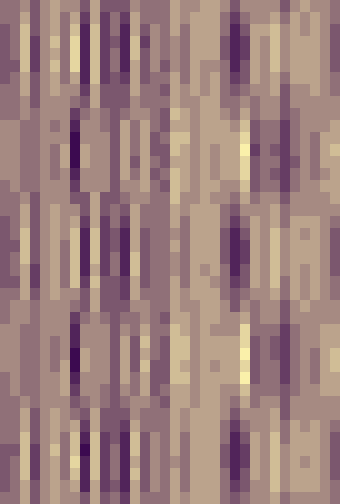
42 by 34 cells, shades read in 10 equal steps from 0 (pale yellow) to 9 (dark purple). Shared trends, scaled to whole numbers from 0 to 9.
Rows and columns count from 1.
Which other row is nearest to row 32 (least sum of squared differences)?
12
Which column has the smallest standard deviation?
5
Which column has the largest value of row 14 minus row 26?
8
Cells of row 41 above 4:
14
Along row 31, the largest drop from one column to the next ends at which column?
9
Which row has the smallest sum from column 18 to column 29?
32
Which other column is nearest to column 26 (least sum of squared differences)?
30
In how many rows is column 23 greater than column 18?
40
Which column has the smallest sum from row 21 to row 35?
18
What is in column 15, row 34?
4
